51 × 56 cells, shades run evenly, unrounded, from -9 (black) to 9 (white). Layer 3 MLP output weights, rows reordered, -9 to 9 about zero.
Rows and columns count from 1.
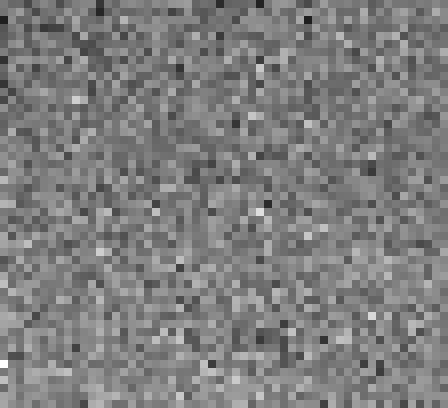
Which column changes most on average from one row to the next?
33
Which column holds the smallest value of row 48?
47
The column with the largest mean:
2
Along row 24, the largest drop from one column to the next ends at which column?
13
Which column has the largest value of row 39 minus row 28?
23
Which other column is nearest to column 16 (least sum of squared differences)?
18
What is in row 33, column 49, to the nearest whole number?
4
